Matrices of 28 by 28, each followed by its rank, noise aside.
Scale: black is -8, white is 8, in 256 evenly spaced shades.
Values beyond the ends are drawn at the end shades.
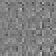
four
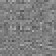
four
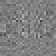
four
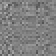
three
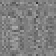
four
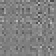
four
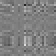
two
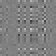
one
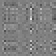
two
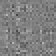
three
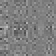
three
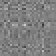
three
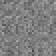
four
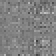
four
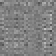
three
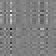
one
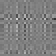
one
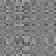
two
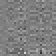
three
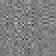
four
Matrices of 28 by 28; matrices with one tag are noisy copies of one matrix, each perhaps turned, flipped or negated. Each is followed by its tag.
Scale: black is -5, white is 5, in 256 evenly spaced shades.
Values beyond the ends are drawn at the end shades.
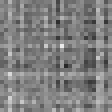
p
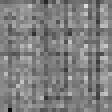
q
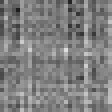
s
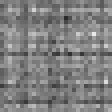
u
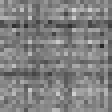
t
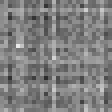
u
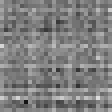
q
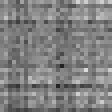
s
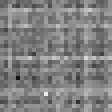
u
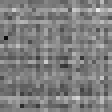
p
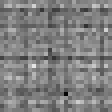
u
